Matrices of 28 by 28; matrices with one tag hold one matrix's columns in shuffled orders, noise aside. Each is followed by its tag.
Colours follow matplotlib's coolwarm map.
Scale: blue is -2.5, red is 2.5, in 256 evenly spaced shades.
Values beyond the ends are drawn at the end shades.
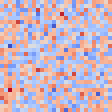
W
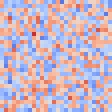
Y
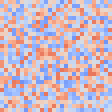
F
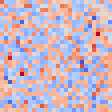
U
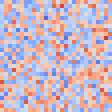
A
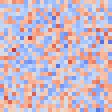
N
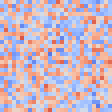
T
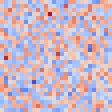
F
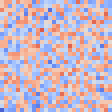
F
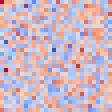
U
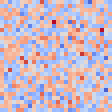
F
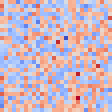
N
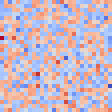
W
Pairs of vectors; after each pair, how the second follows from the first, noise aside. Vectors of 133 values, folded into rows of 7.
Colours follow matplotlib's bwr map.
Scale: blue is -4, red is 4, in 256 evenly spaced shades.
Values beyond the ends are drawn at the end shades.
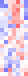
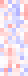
negated, shrunk.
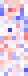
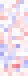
reversed, shrunk.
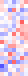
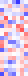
wrapped around, negated.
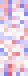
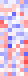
wrapped around, negated.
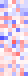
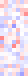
negated, shrunk.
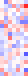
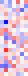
wrapped around.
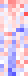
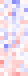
reversed, shrunk.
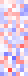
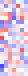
reversed.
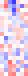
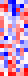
scaled up.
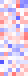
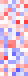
wrapped around, negated.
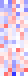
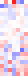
reversed, negated, partly zeroed.
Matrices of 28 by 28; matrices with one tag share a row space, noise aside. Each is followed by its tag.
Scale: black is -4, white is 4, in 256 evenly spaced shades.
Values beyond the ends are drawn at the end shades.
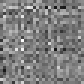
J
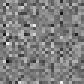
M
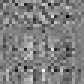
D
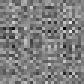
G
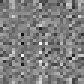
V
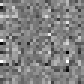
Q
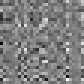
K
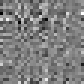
K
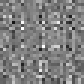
V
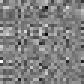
K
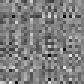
G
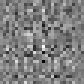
D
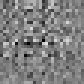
D
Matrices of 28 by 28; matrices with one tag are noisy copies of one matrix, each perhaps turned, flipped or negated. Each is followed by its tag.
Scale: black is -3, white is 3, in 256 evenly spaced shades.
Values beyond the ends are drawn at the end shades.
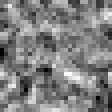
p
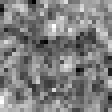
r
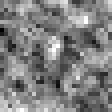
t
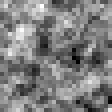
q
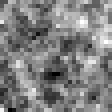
q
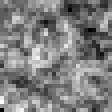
q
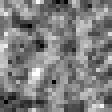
p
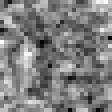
r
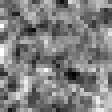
p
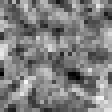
p
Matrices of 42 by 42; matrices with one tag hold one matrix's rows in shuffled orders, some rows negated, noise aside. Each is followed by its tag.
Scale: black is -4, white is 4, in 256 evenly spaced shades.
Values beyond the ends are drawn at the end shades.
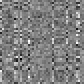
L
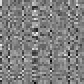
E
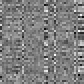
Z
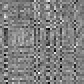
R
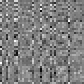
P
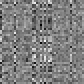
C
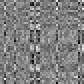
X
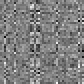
X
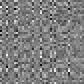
P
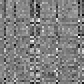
X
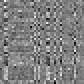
R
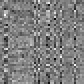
R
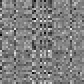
C
